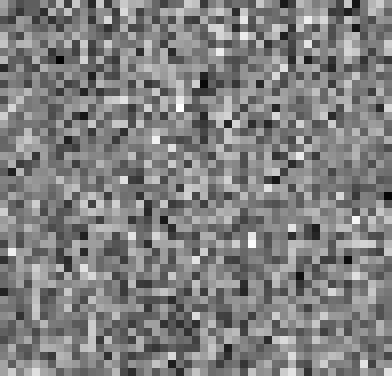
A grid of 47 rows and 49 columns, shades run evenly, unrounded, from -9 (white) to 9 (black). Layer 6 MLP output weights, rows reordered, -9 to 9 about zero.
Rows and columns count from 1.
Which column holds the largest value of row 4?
45
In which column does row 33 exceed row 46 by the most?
41
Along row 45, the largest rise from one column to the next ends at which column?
23
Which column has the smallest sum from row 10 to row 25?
29
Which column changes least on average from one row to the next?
5
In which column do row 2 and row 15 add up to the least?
28
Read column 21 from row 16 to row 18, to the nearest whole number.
0 -3 3
